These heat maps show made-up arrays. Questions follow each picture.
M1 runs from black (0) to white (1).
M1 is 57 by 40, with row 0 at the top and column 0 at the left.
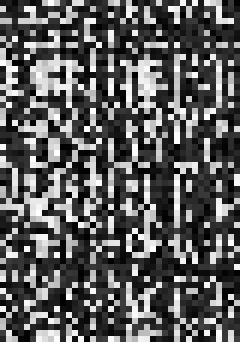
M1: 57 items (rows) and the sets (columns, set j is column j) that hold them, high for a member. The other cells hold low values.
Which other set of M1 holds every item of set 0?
15
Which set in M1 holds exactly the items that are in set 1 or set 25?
6
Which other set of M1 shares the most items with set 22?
5
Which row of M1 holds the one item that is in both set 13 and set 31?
56
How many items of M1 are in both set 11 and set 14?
8
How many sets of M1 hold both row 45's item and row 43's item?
2
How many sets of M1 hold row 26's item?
10
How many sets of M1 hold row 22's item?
9
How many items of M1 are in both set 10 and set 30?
1
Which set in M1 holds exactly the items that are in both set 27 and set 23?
33
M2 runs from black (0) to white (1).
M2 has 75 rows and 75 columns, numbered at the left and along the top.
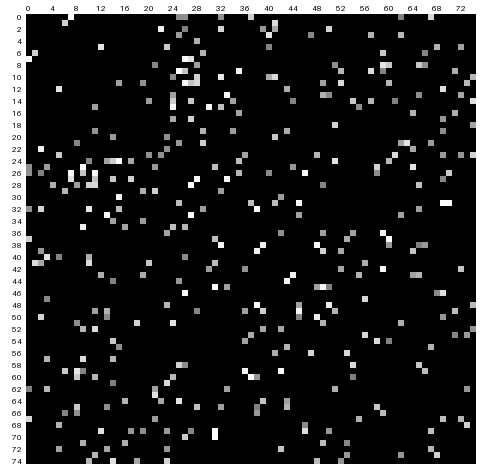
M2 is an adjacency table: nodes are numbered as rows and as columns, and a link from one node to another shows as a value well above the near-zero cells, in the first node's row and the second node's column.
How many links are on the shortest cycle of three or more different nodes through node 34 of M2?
5
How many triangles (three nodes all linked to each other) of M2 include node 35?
1
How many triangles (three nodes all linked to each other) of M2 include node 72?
1
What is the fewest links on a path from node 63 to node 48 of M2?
5
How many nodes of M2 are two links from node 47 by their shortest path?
6
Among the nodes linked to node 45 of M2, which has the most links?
node 49
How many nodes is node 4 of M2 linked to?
1
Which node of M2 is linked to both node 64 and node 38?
node 39
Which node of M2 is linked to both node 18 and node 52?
node 74
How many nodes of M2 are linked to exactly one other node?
2
